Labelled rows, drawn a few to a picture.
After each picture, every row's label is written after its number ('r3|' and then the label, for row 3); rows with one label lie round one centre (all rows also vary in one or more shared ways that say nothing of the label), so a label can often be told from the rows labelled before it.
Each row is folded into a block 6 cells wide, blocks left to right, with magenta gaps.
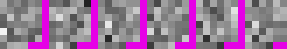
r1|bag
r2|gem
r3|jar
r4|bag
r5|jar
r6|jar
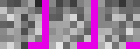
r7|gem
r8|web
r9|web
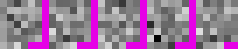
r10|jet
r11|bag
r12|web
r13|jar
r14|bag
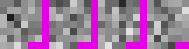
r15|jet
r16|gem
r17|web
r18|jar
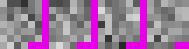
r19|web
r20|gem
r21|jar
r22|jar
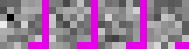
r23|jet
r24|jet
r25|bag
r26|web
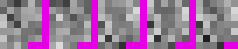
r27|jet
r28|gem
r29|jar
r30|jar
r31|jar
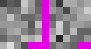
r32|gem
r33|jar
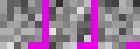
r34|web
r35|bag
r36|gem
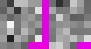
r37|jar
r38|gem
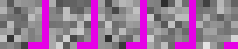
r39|jar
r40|web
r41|jar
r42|jet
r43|gem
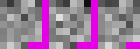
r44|gem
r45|gem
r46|gem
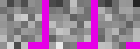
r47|web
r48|gem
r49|gem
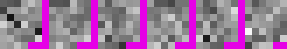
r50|jet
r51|gem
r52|jar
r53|web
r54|jar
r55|bag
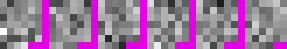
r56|bag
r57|gem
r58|jar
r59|web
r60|web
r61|jar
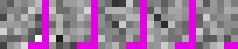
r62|bag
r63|jar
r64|jet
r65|jet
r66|bag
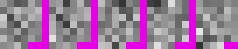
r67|jet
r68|jet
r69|web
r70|gem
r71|bag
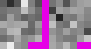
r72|gem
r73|jet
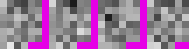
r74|web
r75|web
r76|jet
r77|web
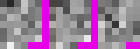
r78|gem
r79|gem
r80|jet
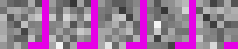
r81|jet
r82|web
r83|web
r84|jar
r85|jet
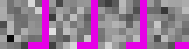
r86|jar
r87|bag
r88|gem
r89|jar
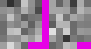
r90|gem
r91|bag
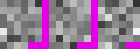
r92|bag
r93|jar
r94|gem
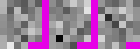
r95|web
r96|jar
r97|jet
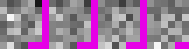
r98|gem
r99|gem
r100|web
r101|web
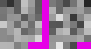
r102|gem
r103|gem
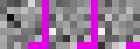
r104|jet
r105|bag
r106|bag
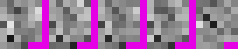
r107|jar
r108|jar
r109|jar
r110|jar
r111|jet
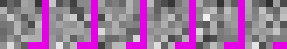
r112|gem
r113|web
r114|bag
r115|web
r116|bag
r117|web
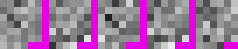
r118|jet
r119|bag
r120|jet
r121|bag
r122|jar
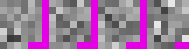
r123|bag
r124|jet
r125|jet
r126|jar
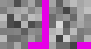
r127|jet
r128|jar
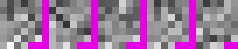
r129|web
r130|jet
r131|gem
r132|web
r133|bag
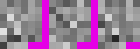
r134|bag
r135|jet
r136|bag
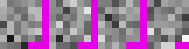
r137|jar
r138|jar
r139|jet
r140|bag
